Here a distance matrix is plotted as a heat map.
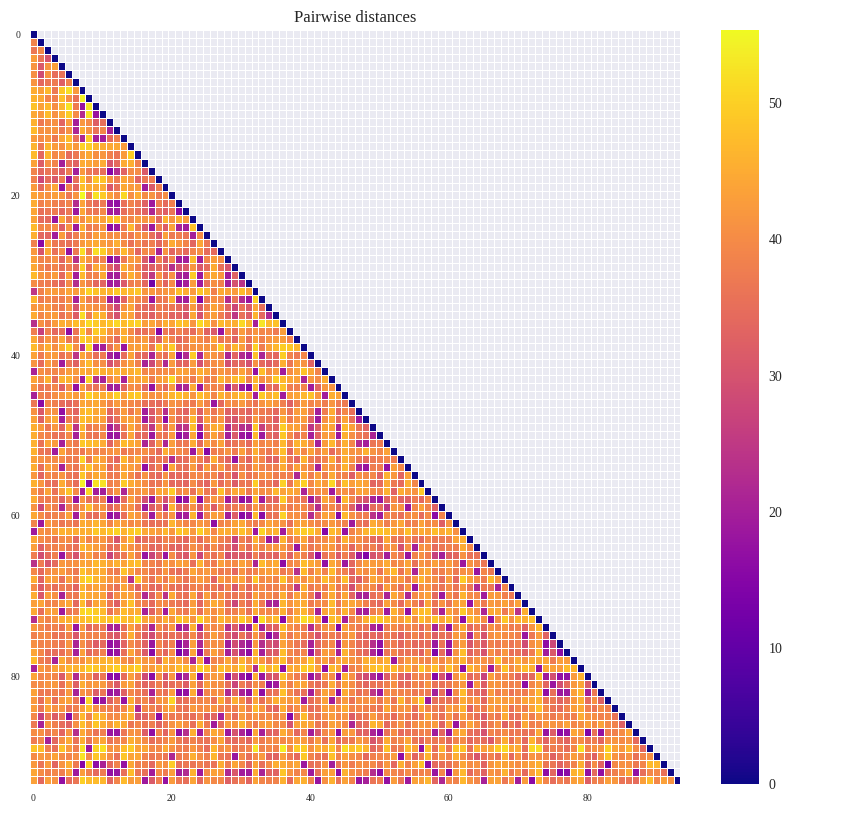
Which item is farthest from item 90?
7
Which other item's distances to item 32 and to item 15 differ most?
73
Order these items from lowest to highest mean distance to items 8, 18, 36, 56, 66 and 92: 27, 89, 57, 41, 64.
89, 27, 64, 41, 57
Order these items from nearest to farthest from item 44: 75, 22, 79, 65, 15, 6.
6, 22, 65, 75, 15, 79
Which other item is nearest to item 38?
64
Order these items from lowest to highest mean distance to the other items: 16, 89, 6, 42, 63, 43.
6, 16, 63, 42, 43, 89
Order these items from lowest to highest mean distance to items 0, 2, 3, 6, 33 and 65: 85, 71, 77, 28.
77, 28, 85, 71
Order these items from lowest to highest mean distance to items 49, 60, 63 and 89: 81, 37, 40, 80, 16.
80, 40, 81, 16, 37
